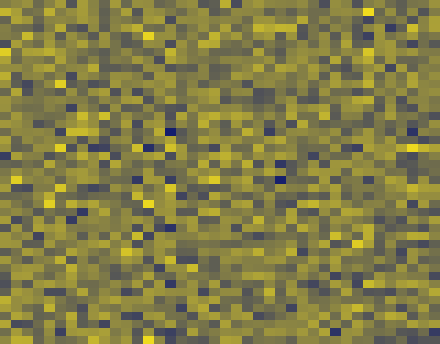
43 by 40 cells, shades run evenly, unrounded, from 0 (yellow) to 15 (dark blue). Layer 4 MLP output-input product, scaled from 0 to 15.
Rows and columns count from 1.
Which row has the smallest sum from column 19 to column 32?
15
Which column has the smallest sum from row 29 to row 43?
2
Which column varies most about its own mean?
16
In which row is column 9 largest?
19
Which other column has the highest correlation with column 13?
38
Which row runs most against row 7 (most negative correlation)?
20
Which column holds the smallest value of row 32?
12
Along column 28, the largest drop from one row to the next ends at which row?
26
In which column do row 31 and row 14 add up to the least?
33
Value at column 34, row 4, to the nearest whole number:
7
